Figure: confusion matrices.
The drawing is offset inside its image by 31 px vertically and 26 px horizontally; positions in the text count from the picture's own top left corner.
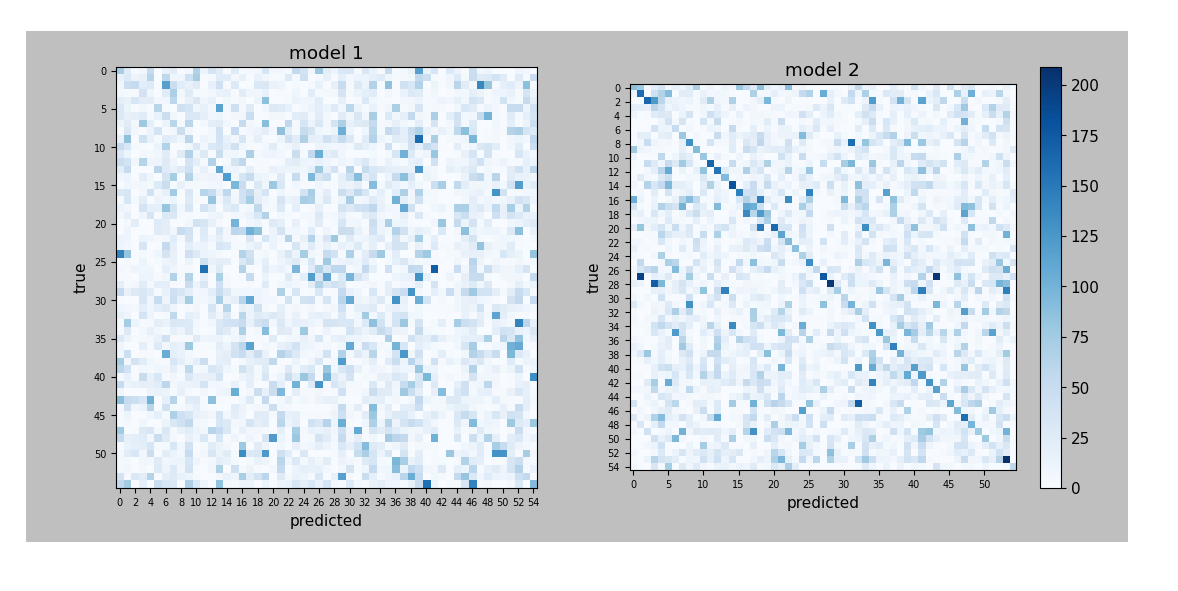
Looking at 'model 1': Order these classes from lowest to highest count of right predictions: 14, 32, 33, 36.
32, 33, 36, 14
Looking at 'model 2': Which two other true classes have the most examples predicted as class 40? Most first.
20, 35
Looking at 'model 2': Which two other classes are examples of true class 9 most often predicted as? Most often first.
0, 16
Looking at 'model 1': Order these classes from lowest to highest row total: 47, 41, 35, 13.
35, 47, 41, 13
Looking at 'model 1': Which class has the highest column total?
39
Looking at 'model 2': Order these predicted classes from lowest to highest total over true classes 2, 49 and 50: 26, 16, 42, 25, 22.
25, 26, 16, 22, 42
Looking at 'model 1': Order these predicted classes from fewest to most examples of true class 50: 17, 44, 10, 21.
10, 44, 17, 21
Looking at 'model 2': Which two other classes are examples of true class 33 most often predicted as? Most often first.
17, 38
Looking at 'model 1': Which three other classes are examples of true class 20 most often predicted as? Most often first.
15, 42, 35
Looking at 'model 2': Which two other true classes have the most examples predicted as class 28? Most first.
52, 53
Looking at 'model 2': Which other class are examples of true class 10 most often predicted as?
46
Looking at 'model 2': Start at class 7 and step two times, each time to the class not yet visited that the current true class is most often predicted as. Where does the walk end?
4
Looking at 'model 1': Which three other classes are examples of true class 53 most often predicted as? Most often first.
29, 38, 45
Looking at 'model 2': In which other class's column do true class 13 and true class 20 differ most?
18
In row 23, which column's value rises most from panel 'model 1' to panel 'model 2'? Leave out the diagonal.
19
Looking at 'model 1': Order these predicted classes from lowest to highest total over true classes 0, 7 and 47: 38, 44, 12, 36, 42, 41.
42, 38, 36, 44, 41, 12
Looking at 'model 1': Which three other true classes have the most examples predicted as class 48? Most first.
6, 2, 35
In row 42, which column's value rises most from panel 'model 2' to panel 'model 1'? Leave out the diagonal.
15
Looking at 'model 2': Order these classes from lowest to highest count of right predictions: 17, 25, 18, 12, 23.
23, 17, 18, 25, 12
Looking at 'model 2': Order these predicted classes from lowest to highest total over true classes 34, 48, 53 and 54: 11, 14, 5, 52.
11, 52, 5, 14
